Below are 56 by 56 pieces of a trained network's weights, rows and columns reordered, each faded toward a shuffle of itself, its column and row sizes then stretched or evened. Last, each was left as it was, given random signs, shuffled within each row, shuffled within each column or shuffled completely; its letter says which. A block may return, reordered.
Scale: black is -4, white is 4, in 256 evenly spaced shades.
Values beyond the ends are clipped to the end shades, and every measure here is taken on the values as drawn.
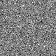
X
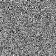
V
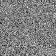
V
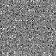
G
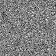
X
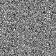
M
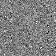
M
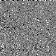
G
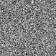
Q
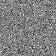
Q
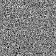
Q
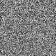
Q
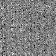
M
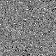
V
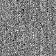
M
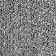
M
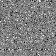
V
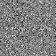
Q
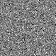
X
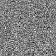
G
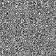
G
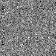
Q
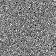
X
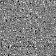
Q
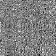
G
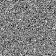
V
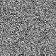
G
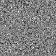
V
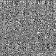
G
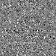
Q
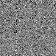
Q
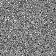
X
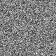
X
